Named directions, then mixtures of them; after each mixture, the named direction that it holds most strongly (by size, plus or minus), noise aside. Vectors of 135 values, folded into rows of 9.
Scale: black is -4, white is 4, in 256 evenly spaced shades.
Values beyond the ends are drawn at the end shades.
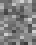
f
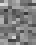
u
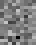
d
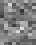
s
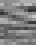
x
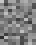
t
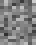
f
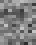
f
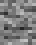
x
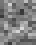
s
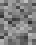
s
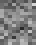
s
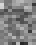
f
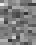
u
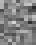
x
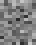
t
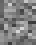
s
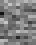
x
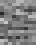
x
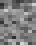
u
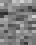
x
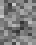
s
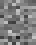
d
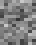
f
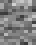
f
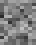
s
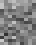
t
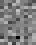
d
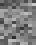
u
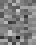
d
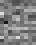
x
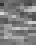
x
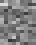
u
